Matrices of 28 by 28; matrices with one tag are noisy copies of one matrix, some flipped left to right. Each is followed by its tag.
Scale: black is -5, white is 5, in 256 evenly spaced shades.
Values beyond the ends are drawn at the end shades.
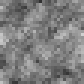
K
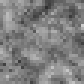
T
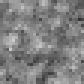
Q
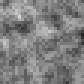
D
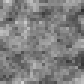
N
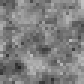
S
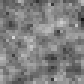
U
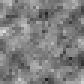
N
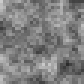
S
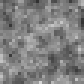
U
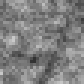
Q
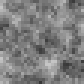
S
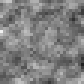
N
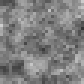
S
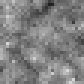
T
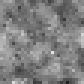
K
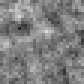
D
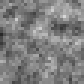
D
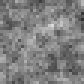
U
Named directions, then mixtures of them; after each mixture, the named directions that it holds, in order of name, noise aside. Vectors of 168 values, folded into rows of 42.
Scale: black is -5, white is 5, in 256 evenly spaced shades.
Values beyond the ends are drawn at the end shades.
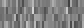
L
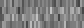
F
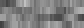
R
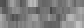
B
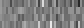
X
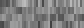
R, X.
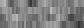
B.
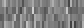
L.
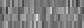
F, L.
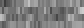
B, F, R.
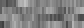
R.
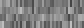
L, R, X.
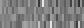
X.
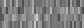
F, L.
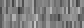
F, L, R.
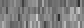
B, F, X.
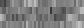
B, F, R.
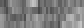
B.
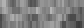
B.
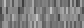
F, L.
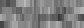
R.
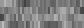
F, R.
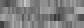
R.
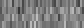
F.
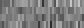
R, X.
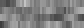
R.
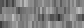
F, R.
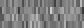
F.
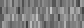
F.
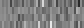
X.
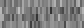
F.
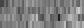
B, F, R.
